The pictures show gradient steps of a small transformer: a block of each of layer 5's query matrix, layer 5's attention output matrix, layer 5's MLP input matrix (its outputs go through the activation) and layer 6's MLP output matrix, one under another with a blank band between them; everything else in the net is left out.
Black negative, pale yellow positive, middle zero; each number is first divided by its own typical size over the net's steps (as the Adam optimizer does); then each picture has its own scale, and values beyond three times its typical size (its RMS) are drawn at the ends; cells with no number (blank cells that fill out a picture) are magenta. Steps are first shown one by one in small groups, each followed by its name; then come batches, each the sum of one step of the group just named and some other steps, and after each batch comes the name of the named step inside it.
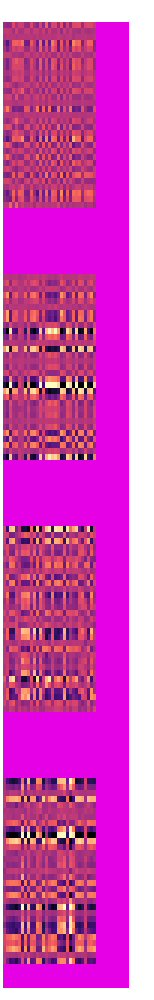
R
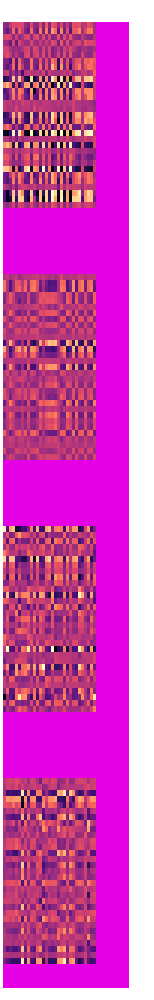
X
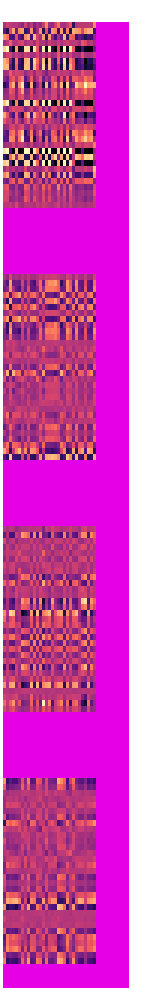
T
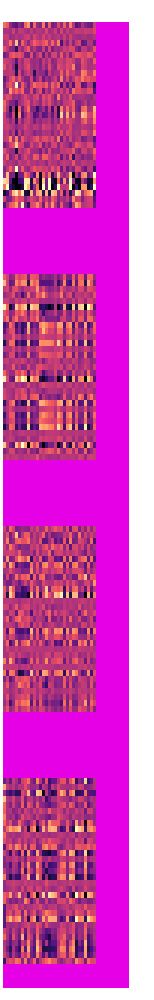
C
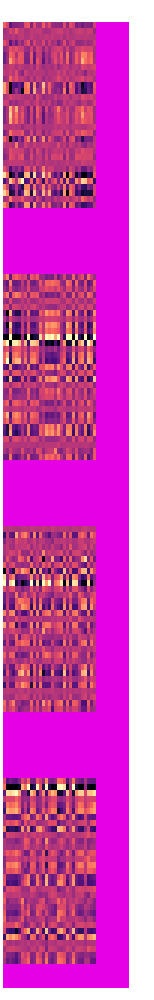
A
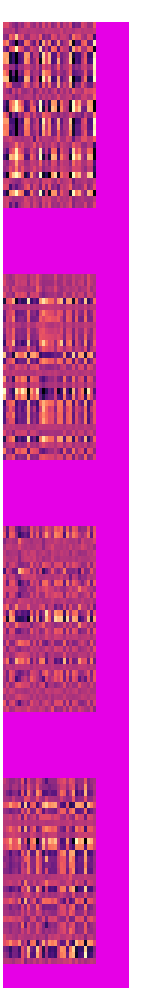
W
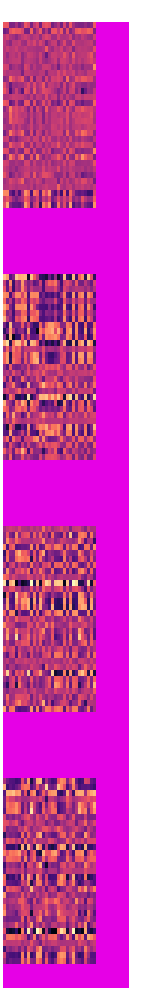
A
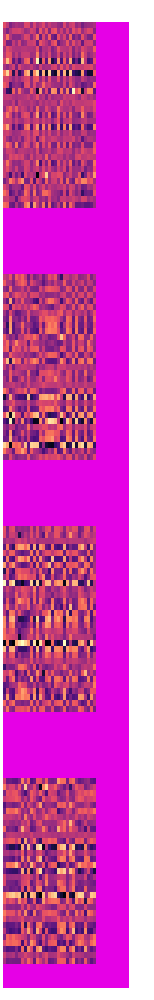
A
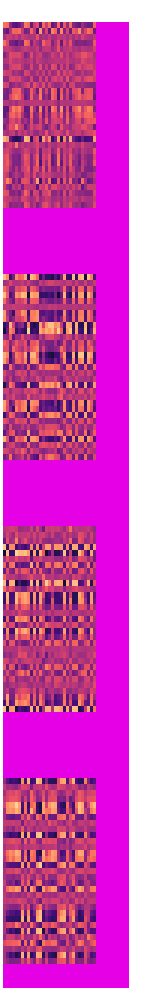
A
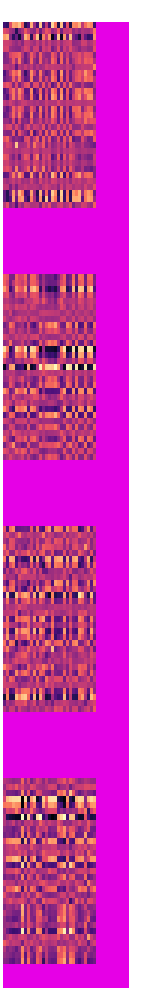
X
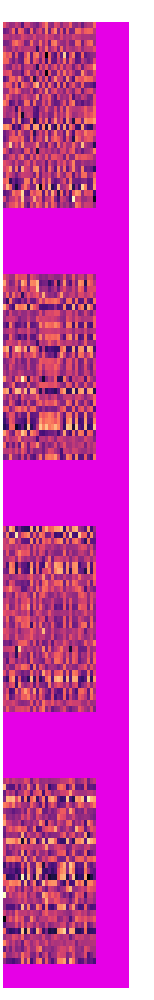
C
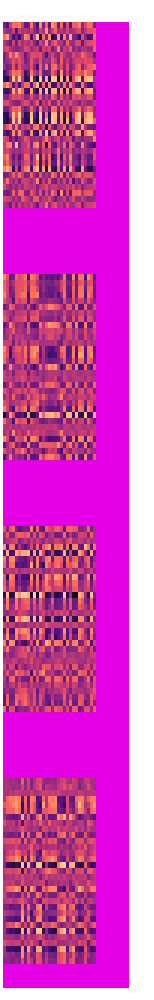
X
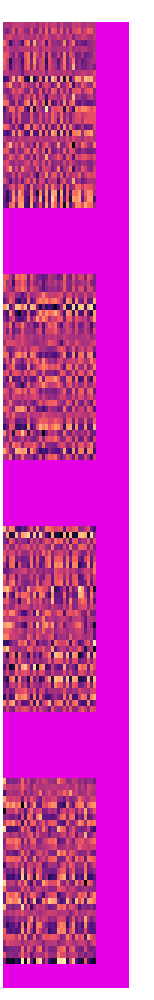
X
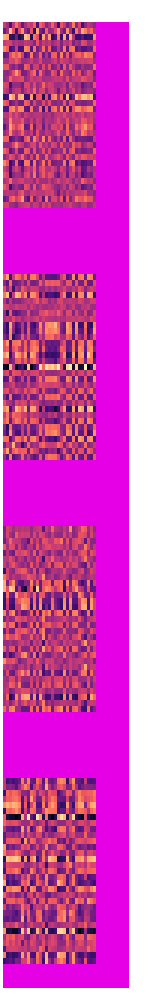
A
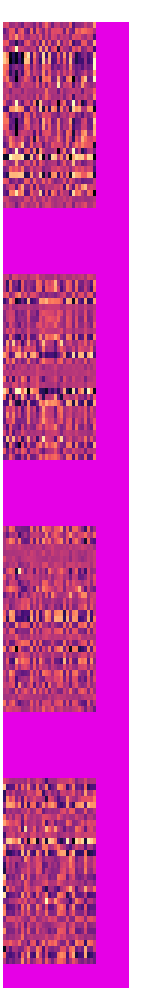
W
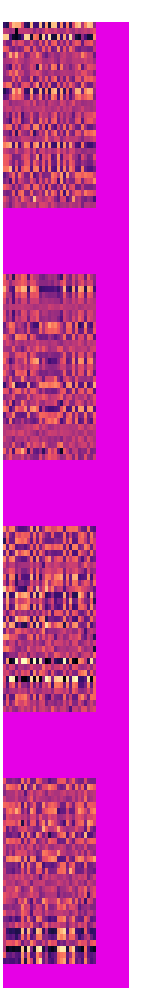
X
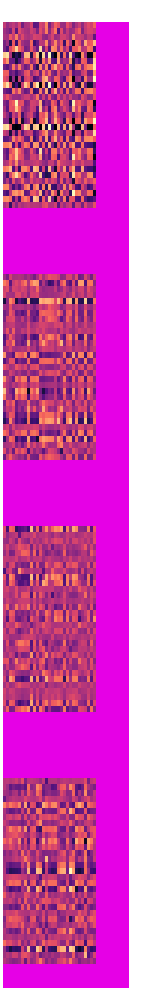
W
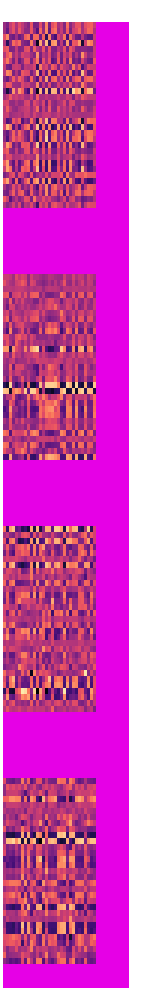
R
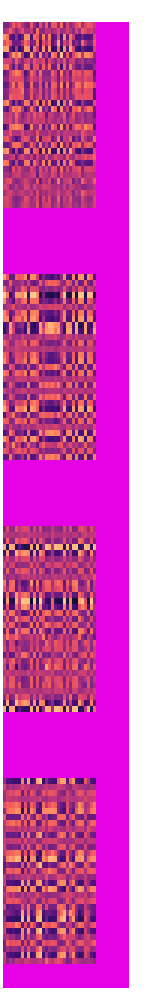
T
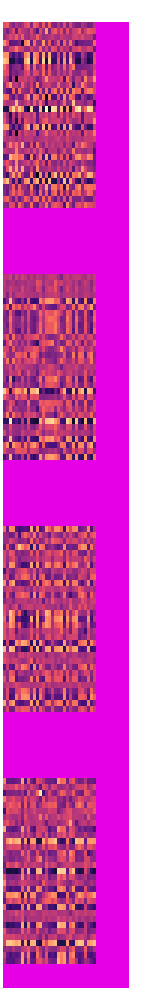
W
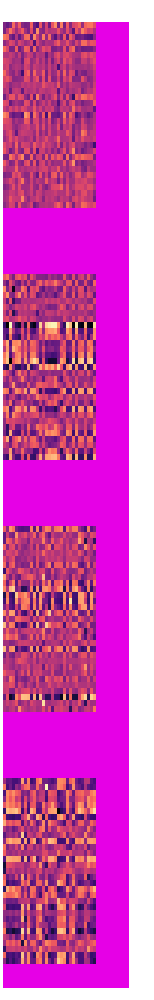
A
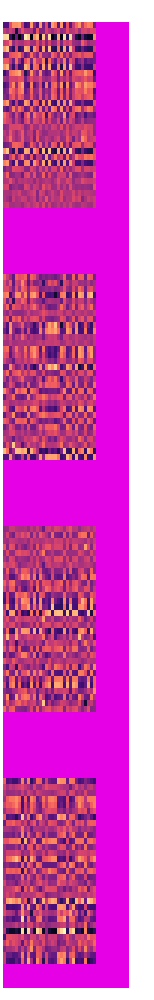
T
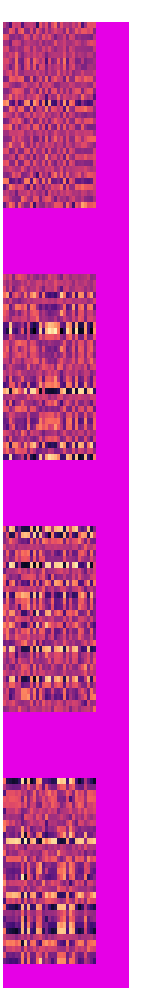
R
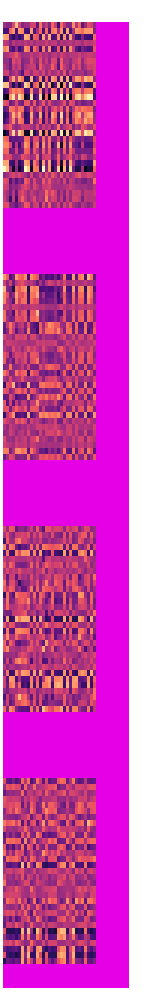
X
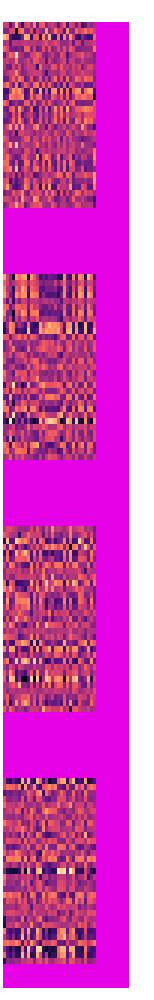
C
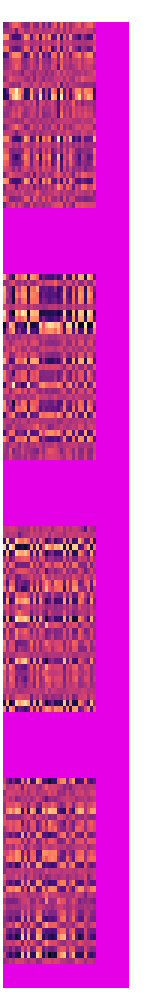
C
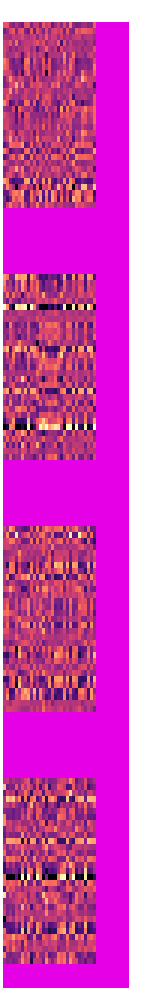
C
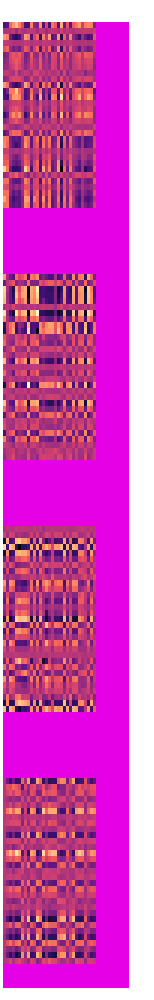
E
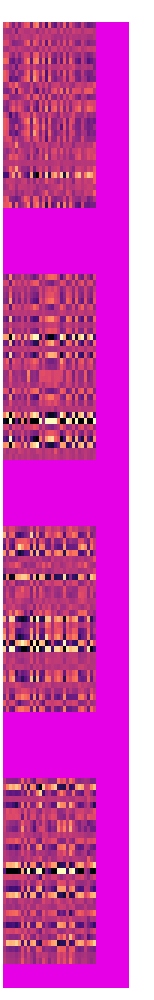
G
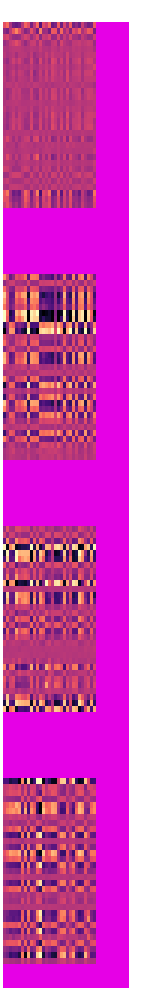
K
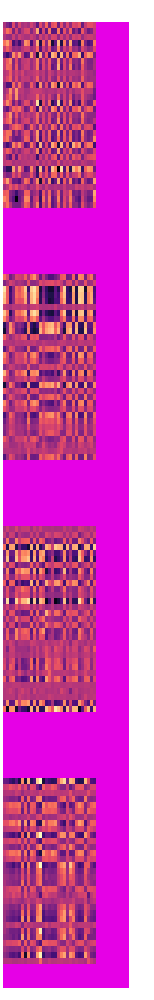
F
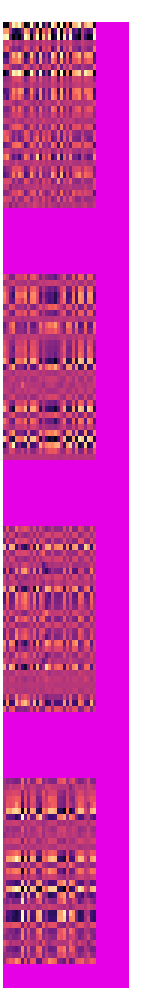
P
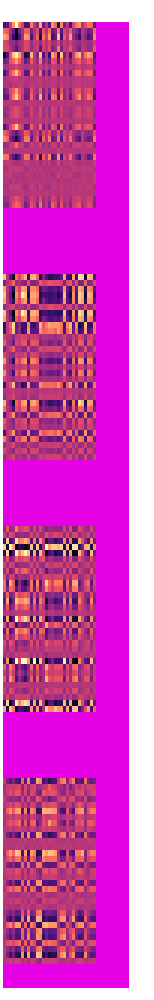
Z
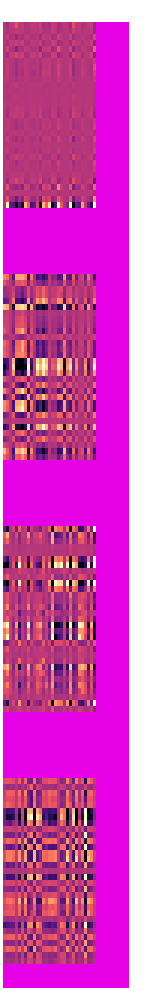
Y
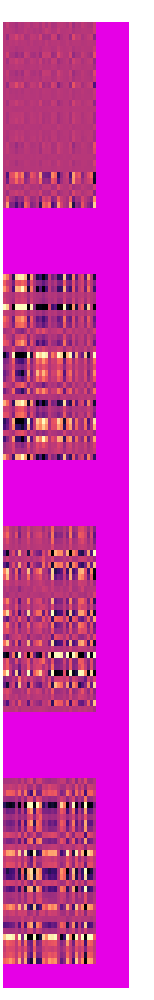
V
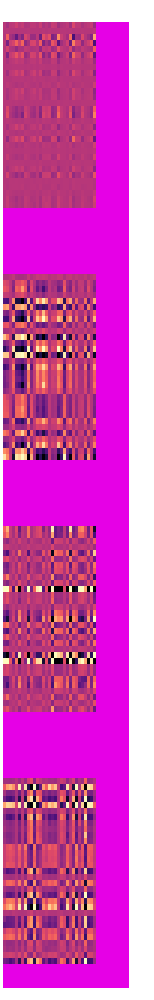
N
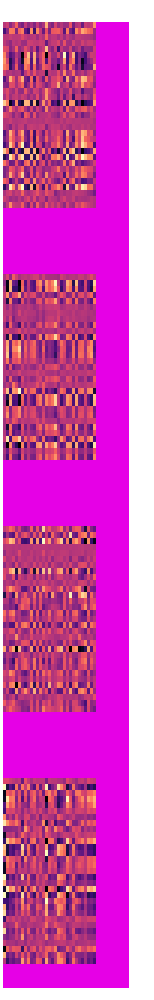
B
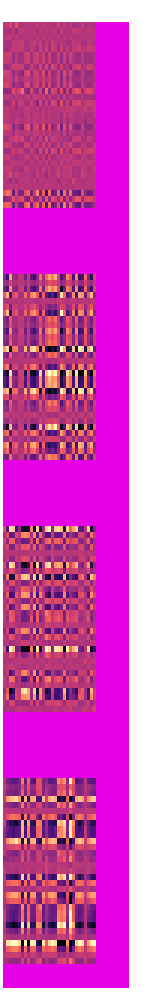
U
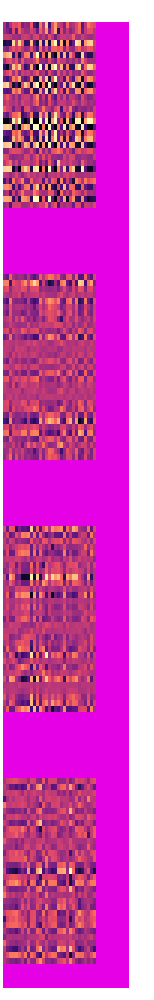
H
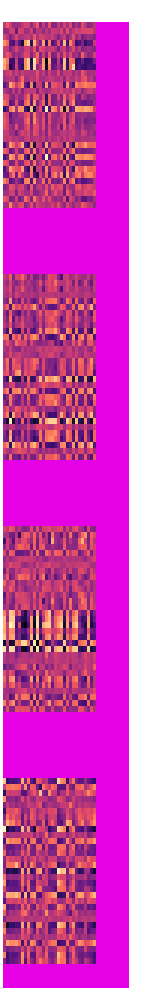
G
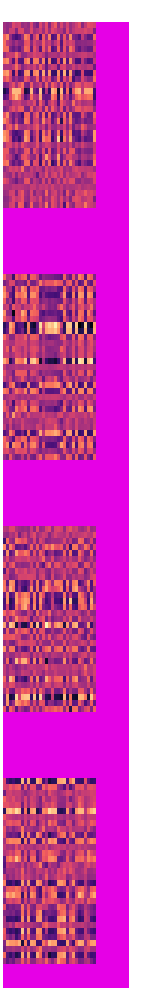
Z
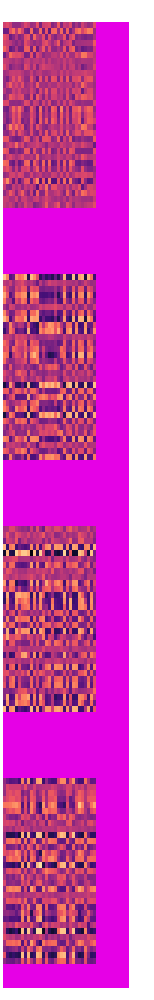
K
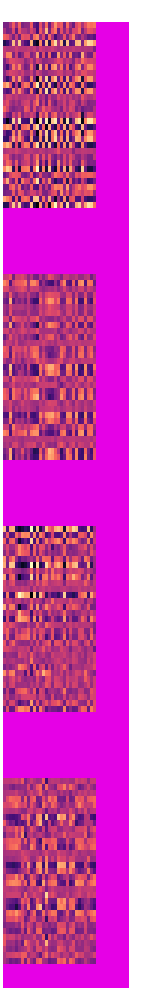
H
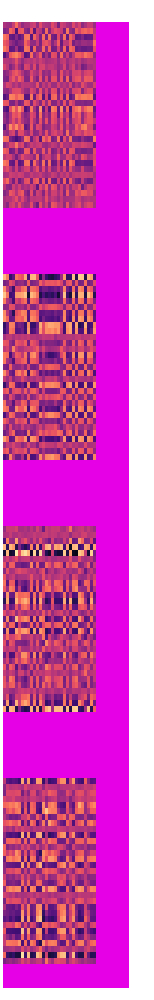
Z
